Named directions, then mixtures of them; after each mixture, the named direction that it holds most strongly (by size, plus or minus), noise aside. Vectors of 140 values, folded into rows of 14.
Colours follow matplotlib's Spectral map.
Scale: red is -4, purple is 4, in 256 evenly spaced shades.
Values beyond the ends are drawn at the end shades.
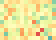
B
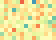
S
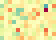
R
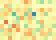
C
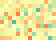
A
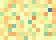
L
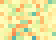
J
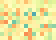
C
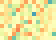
J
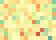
B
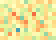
C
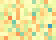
A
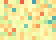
S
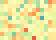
J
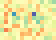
C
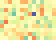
C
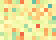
S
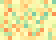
C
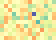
C
